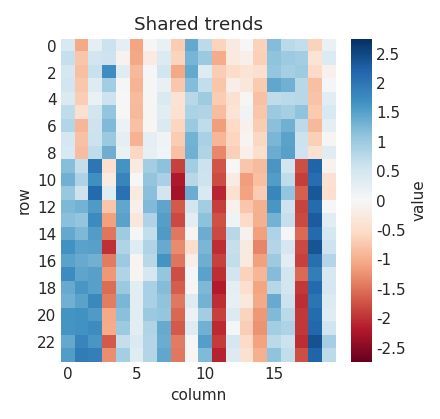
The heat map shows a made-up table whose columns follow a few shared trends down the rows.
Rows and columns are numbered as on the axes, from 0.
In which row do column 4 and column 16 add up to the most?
11
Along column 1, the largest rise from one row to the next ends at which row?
9
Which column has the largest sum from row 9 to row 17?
18
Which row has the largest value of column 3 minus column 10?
2
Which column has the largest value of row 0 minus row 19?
17
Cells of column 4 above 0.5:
15
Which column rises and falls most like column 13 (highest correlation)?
8
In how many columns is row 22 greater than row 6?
11
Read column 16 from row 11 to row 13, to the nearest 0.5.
1 0.5 0.5
